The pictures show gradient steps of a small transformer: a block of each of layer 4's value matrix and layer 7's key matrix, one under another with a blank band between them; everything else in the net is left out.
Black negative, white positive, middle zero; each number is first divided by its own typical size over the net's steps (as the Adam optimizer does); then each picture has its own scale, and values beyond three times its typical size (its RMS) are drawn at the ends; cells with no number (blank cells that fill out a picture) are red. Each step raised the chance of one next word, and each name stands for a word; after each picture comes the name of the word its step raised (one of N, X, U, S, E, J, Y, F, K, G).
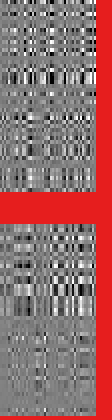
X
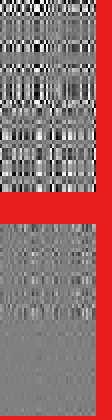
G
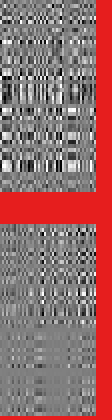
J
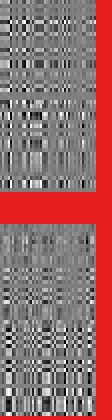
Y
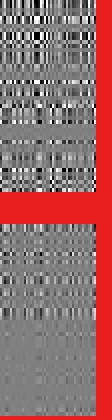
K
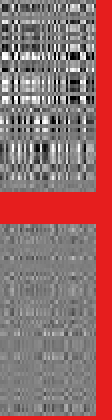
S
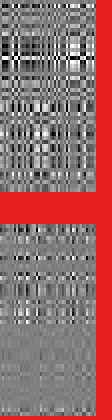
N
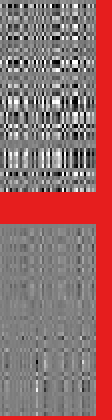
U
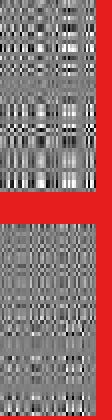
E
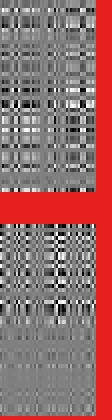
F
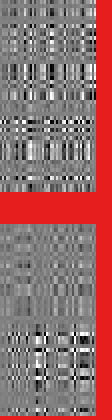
S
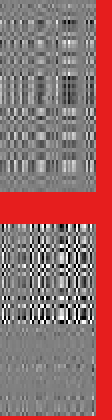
J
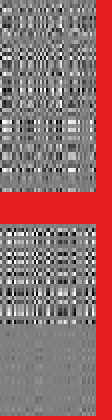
F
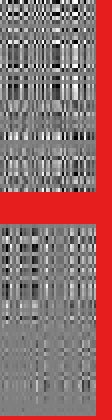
G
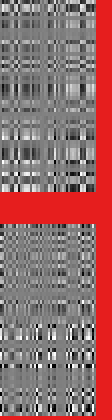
G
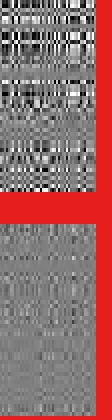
K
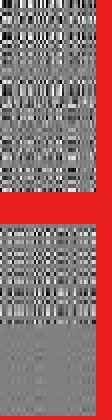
K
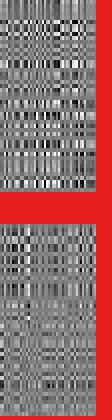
Y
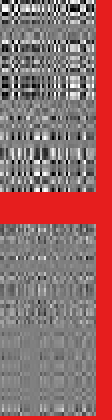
G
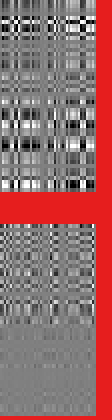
Y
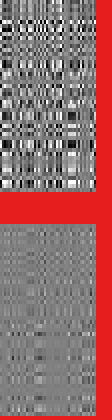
Y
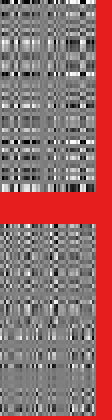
X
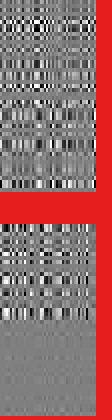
Y
